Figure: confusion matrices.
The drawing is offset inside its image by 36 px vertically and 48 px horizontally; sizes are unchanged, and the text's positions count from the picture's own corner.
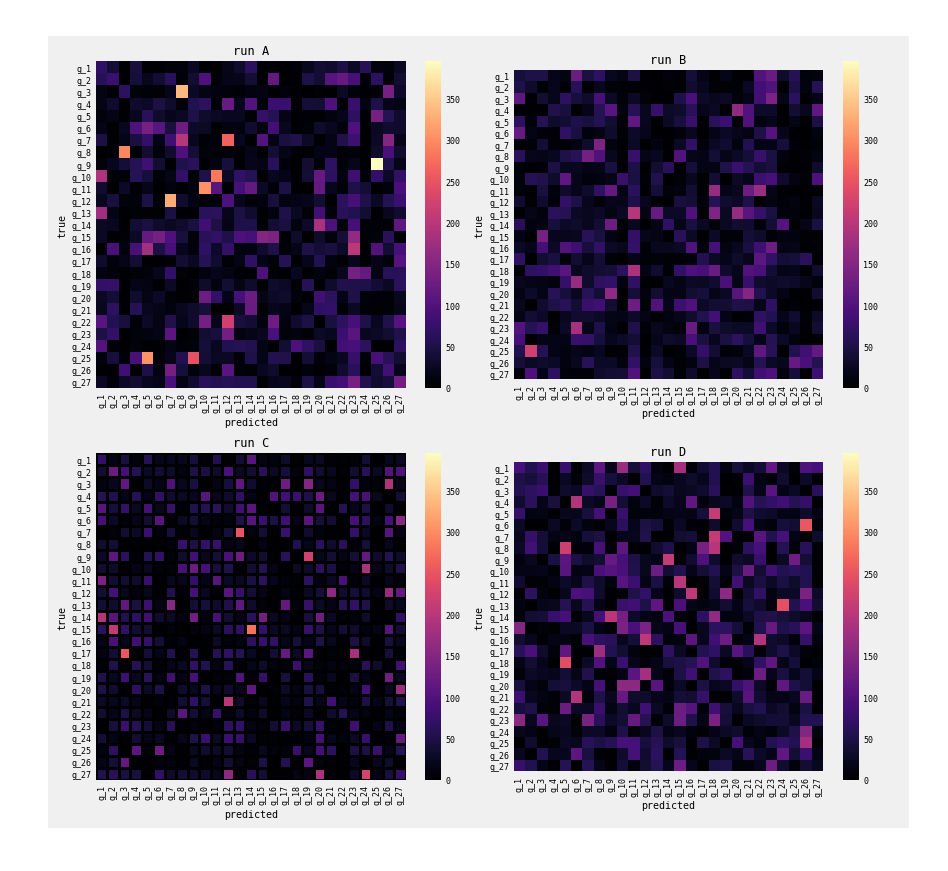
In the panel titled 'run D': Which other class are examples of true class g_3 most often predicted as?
g_23
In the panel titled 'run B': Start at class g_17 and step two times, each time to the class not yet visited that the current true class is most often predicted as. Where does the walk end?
g_18
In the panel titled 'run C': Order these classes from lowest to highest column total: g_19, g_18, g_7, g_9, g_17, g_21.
g_18, g_21, g_7, g_17, g_9, g_19
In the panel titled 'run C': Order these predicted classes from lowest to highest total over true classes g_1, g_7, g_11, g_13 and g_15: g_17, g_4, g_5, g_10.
g_10, g_4, g_17, g_5
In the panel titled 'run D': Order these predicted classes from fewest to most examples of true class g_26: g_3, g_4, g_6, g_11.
g_4, g_3, g_11, g_6
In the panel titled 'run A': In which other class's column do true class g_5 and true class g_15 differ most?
g_25
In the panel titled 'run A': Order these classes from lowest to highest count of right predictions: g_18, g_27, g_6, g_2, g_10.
g_18, g_10, g_2, g_6, g_27
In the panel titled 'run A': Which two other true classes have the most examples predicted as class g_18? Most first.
g_24, g_7
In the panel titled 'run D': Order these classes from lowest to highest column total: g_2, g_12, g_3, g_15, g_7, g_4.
g_4, g_3, g_2, g_7, g_12, g_15
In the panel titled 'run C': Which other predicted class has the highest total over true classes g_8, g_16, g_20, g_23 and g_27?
g_24
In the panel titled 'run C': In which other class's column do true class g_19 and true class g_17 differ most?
g_3
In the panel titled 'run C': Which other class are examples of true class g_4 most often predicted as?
g_20
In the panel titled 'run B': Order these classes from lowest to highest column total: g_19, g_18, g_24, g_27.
g_24, g_19, g_27, g_18
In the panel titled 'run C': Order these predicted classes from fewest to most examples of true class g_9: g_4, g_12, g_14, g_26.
g_4, g_14, g_26, g_12
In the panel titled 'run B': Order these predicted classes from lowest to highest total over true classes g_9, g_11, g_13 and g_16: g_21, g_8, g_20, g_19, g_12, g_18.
g_12, g_19, g_8, g_20, g_21, g_18
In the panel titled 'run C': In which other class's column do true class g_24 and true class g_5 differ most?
g_27
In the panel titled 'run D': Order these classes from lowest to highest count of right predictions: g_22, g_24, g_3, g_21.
g_24, g_22, g_3, g_21
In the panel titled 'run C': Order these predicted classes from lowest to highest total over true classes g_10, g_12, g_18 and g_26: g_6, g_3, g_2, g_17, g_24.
g_6, g_17, g_3, g_2, g_24
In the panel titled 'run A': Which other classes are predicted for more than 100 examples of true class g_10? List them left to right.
g_1, g_11, g_20
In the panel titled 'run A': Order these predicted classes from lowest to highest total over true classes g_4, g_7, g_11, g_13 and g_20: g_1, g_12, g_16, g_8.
g_16, g_8, g_1, g_12
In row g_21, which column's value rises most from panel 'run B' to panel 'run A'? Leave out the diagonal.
g_14
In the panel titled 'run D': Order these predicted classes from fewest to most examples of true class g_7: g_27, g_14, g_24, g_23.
g_14, g_27, g_23, g_24
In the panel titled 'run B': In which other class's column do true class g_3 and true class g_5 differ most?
g_23
